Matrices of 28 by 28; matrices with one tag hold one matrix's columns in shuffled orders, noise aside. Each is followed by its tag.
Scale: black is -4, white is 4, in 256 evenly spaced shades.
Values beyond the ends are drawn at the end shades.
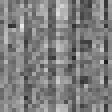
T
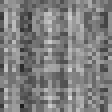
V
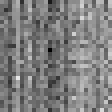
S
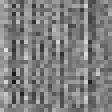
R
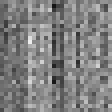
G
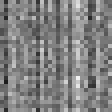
S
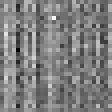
G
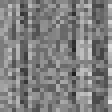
R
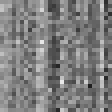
S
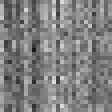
T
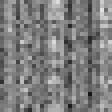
T
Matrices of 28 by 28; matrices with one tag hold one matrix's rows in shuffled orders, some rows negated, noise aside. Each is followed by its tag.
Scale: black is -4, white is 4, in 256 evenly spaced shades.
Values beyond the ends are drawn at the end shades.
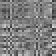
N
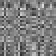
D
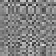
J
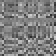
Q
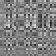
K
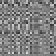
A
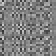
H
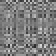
K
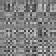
K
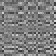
Q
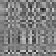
J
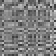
Q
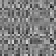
A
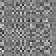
H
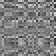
Q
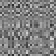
A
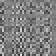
H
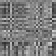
N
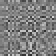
J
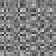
D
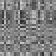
D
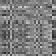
N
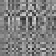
J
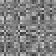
D
